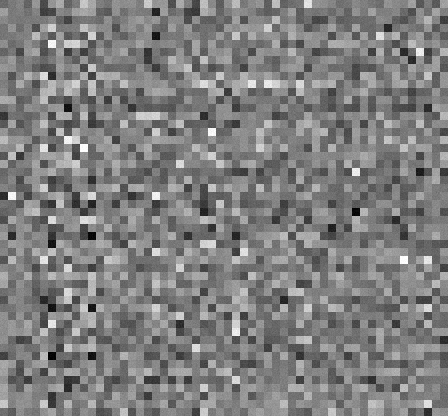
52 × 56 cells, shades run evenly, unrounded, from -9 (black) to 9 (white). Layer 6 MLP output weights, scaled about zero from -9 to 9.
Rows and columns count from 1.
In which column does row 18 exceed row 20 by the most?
10
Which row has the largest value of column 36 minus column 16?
31
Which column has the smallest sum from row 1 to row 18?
51
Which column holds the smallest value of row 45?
7
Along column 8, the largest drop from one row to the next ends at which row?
18
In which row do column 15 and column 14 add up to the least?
48
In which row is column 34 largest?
11
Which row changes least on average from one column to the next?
3
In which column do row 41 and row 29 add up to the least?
42
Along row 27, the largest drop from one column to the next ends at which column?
45
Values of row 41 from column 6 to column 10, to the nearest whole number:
-4 7 -1 -3 2
